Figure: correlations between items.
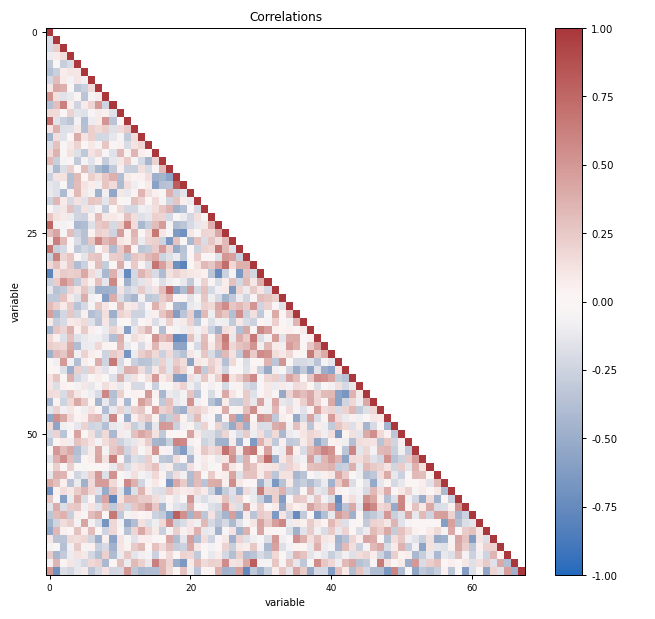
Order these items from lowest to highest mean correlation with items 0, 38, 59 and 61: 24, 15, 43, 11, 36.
11, 36, 24, 15, 43
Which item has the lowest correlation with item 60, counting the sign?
35
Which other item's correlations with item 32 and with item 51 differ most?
18
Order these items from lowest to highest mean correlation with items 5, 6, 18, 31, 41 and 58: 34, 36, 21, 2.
34, 36, 21, 2
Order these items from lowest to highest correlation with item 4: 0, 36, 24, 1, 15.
24, 0, 15, 1, 36
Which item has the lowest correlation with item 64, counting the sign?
53
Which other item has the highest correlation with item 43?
25
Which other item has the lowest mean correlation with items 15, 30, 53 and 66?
67
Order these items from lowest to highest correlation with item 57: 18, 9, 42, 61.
42, 18, 9, 61
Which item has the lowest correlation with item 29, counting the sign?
19
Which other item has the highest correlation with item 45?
59
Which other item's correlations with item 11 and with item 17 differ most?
56
